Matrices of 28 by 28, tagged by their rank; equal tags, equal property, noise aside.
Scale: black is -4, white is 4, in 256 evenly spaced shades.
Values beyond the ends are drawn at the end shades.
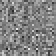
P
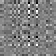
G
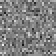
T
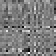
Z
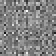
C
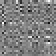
Z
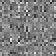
C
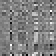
G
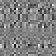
Z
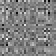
Z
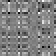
G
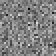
T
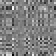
G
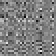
Z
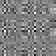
G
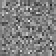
P
